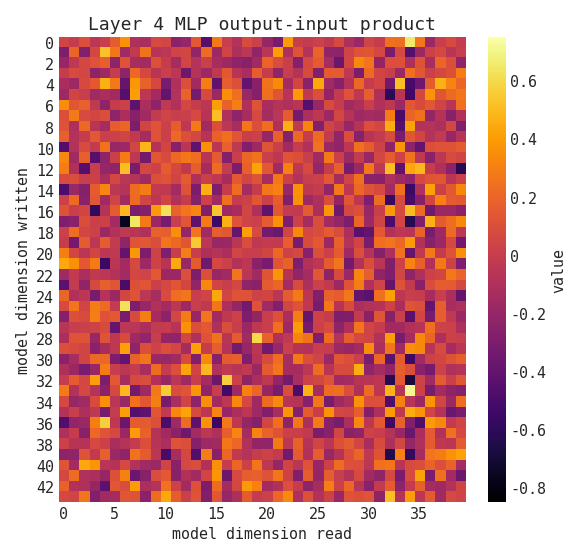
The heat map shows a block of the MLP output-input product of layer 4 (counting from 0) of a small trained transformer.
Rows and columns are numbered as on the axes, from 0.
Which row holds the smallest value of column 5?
27
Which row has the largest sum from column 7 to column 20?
24
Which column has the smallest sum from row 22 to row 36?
18
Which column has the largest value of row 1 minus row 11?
4
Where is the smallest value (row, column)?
17, 6
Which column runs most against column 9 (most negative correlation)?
16
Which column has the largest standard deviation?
34
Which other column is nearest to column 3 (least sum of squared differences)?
37
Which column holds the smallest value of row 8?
33
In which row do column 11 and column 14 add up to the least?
0
